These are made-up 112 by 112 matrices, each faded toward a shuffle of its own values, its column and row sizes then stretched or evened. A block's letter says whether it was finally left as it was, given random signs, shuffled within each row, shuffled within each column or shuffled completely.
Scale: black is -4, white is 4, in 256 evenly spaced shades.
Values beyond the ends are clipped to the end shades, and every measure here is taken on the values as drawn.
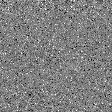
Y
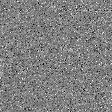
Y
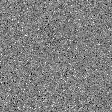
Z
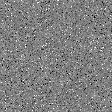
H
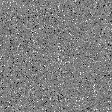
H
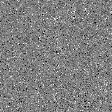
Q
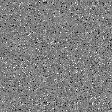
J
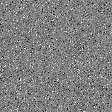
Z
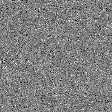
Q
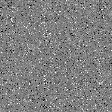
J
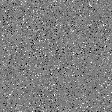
Q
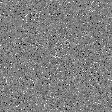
Q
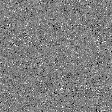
Q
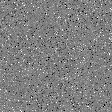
Z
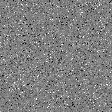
Y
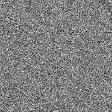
Q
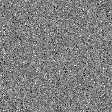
H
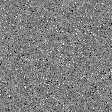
Z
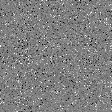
Q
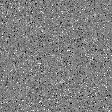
H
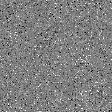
J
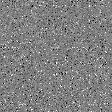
Q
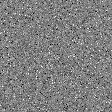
Z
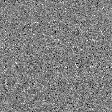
J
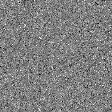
H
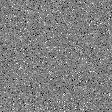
Y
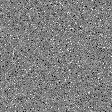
Z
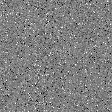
H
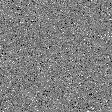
Z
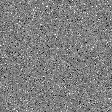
Z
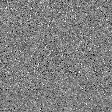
Y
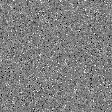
H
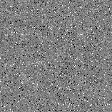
J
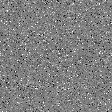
Y
